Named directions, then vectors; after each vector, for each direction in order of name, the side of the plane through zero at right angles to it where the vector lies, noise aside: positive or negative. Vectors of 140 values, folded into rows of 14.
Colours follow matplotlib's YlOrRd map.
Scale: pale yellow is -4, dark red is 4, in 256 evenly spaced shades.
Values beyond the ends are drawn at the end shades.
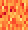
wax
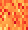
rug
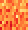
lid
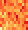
negative, positive, negative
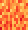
positive, negative, negative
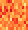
positive, positive, positive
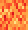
negative, negative, negative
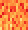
negative, positive, positive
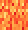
positive, positive, negative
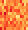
positive, negative, positive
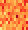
negative, positive, negative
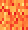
positive, positive, negative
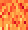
negative, positive, positive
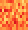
positive, positive, positive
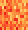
positive, negative, positive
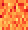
negative, positive, positive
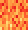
negative, positive, positive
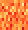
positive, positive, negative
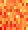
positive, negative, positive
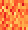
negative, negative, positive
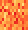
positive, positive, negative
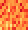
negative, positive, positive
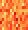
positive, positive, negative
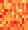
positive, positive, positive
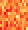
positive, negative, positive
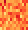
negative, positive, negative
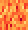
positive, negative, negative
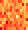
positive, negative, positive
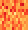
negative, negative, positive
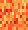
positive, positive, positive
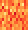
positive, positive, negative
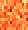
positive, negative, positive
